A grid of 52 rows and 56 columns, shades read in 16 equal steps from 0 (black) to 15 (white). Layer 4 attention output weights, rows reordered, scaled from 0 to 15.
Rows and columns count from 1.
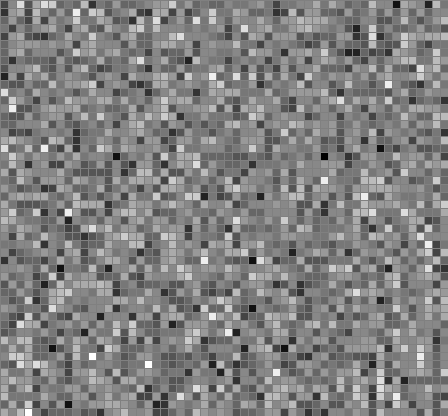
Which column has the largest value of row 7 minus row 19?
10
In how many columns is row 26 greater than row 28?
29
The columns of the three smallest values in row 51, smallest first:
9, 20, 21
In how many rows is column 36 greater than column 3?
23
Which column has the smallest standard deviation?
42
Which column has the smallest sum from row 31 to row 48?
55
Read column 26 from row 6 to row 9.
8 8 8 7
